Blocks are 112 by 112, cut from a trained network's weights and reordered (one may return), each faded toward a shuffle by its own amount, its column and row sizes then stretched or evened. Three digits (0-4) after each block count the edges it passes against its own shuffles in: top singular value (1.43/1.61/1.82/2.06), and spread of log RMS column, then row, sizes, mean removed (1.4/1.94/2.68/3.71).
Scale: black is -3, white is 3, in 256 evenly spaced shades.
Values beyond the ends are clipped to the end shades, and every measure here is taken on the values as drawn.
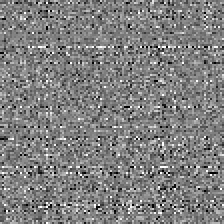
1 2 4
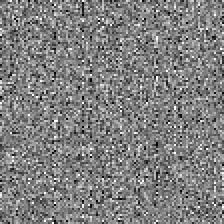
0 3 1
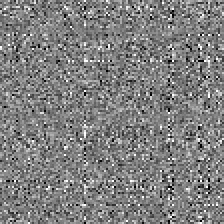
2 3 3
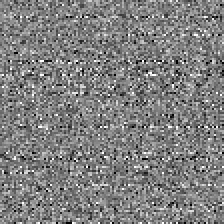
0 1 3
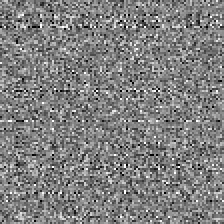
3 1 3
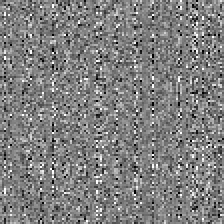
2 4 2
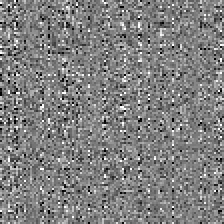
2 4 2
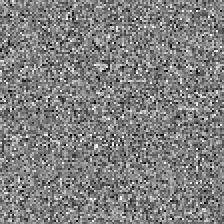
0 1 2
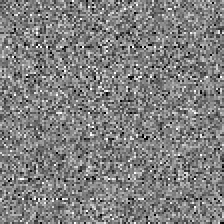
0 1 2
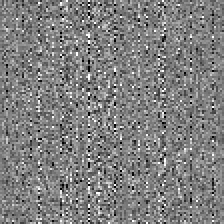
1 4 0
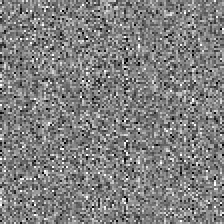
0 3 0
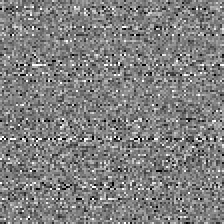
0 0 4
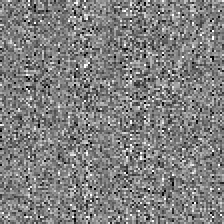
2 3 0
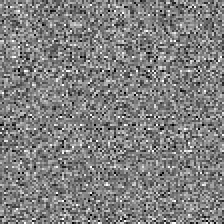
4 1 3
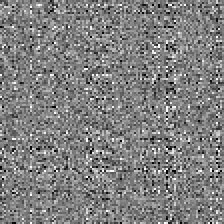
3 3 3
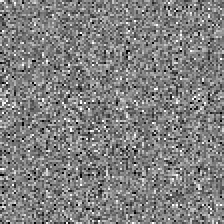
0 3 1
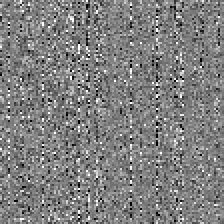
0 4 0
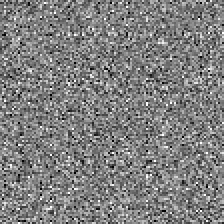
3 2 2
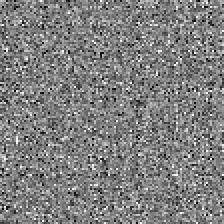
0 2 2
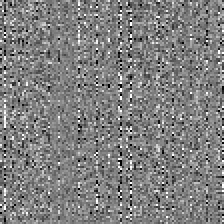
2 4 1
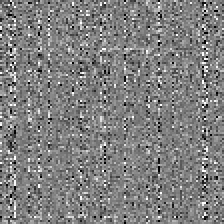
1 4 2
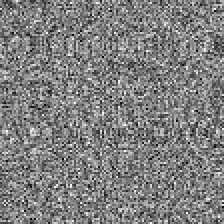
4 0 0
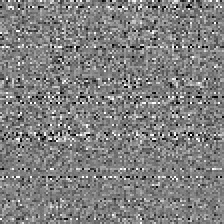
1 2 4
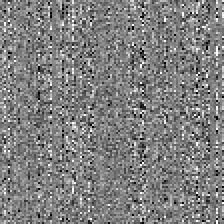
0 4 0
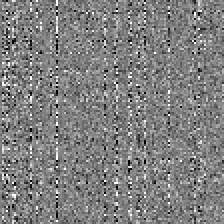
3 4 2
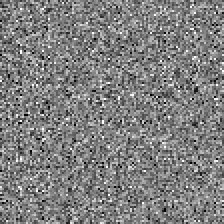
0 2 1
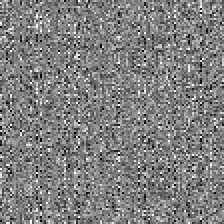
2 4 0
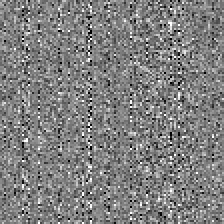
2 4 0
